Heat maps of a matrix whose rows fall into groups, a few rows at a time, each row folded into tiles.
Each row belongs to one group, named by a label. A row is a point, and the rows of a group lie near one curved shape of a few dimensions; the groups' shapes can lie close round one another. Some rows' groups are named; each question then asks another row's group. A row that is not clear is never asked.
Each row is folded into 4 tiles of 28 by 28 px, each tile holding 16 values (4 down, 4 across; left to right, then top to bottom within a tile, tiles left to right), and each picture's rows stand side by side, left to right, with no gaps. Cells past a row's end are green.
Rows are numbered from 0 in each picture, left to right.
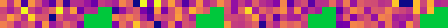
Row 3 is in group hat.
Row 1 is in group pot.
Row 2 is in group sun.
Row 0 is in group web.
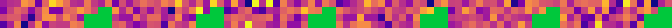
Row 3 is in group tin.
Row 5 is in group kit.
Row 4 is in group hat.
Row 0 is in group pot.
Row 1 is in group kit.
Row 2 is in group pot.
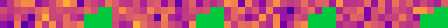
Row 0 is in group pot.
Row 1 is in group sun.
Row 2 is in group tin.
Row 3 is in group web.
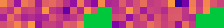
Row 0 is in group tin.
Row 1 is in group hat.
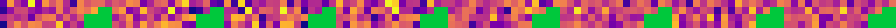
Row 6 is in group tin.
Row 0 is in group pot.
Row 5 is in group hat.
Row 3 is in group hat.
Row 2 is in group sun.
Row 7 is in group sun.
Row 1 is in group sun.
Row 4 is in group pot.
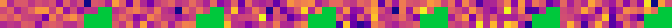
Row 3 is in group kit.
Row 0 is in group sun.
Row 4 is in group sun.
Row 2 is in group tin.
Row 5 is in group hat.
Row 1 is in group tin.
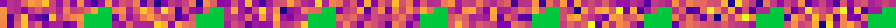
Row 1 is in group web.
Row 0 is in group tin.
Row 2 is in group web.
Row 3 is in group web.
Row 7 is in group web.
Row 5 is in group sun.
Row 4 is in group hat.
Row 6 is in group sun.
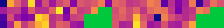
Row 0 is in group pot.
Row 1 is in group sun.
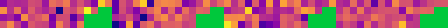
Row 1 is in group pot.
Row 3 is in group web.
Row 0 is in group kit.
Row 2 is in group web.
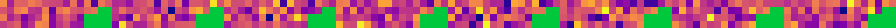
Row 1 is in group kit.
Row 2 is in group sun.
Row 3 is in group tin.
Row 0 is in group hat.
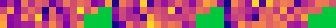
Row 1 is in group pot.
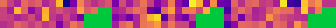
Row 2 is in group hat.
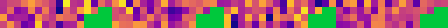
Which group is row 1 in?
tin
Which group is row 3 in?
pot
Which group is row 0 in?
kit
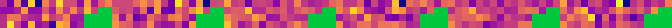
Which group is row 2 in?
web
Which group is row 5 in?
sun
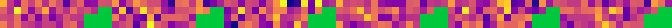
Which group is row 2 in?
hat
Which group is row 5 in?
web
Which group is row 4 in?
hat
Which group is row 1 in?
kit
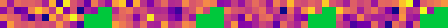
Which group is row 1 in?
tin
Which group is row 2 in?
kit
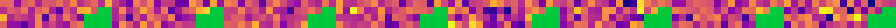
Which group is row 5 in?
hat
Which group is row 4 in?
tin
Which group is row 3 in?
hat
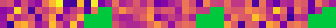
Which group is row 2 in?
web
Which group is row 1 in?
web
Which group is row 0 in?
hat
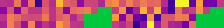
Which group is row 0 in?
web
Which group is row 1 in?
kit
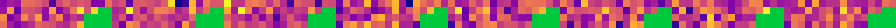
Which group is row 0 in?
tin
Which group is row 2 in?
hat
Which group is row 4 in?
kit
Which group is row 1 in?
hat
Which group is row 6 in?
kit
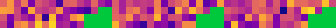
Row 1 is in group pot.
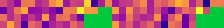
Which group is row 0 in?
pot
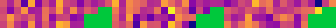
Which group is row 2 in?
tin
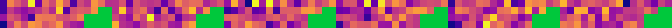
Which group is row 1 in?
tin
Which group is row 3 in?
pot
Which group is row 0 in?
pot
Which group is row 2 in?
pot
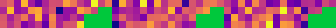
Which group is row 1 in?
pot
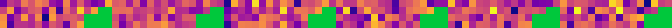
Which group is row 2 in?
pot
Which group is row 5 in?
hat
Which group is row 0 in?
tin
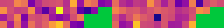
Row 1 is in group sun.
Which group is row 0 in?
sun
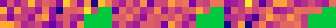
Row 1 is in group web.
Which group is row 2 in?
pot
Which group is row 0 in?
kit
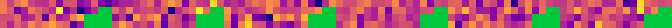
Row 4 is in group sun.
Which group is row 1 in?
kit
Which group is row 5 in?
hat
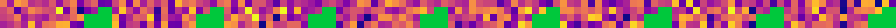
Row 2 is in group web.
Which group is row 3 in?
pot
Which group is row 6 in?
sun
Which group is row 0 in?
sun
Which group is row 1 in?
tin
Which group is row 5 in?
web
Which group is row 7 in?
kit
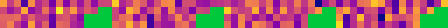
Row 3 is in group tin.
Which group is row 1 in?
hat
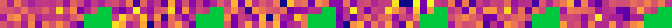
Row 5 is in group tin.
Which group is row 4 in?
sun
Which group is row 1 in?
web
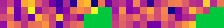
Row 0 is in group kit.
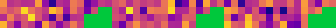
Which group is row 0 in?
web
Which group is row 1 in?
hat
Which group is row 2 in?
tin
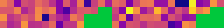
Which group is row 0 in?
sun
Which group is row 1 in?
hat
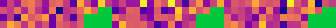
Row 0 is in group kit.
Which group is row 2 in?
kit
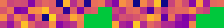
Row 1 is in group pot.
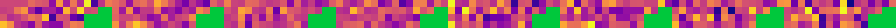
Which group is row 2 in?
hat
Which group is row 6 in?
tin
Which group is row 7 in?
sun
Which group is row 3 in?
hat
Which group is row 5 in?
tin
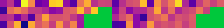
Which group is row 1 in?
pot
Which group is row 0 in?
pot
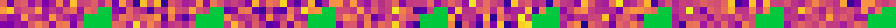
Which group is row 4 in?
tin
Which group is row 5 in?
pot
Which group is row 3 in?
sun
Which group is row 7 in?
hat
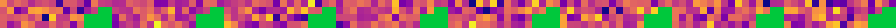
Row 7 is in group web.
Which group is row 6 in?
kit
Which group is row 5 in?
tin
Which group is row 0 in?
sun
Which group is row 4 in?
pot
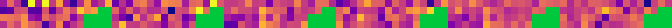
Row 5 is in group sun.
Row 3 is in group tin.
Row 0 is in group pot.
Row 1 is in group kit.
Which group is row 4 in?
web
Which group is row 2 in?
web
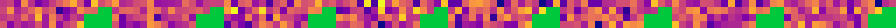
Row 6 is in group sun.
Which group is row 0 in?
web
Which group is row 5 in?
web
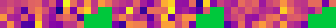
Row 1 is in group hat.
